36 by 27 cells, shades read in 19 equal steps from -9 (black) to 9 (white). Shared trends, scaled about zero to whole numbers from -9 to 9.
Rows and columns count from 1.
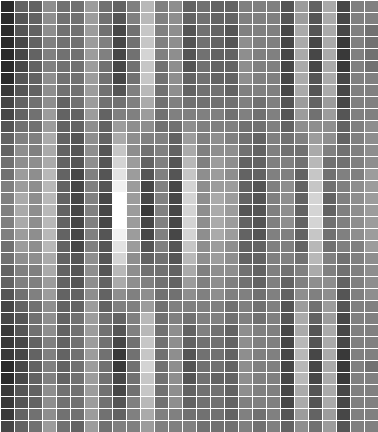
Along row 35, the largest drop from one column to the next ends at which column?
25
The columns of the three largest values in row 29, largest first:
11, 22, 24
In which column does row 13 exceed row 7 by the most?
9
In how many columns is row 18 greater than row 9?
16
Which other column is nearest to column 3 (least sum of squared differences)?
17
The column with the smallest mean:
1
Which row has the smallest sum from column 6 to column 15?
30
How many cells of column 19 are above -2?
23
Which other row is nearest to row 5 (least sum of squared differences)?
4
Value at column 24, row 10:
2
